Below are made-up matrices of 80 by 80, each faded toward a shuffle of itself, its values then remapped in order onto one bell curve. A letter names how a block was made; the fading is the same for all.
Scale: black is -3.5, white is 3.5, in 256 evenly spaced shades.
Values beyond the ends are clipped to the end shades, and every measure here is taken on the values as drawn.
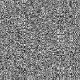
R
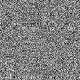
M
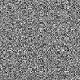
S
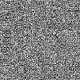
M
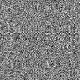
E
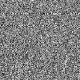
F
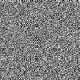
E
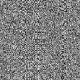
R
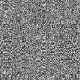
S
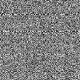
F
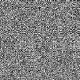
S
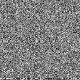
F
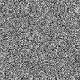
M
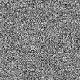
M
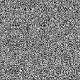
S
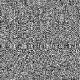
E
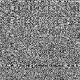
F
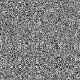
S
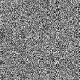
R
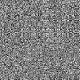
S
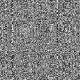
R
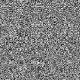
E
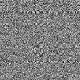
S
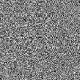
E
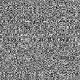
S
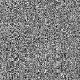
R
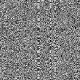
R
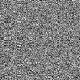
E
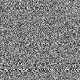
F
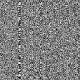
R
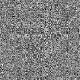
R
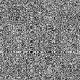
E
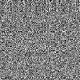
S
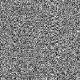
R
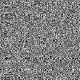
F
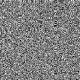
M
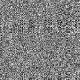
S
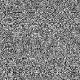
F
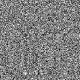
M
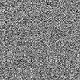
E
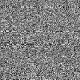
F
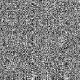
R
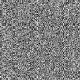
R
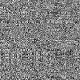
S
